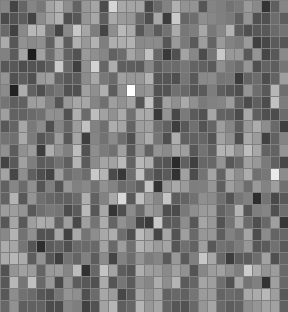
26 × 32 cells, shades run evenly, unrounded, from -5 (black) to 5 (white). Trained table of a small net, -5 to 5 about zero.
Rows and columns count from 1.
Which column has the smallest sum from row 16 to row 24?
32
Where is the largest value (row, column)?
8, 15
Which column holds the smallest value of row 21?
5
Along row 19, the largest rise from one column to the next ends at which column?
18
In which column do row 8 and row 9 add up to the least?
2
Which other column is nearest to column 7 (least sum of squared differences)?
11
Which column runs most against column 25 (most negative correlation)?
24
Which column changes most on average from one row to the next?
13
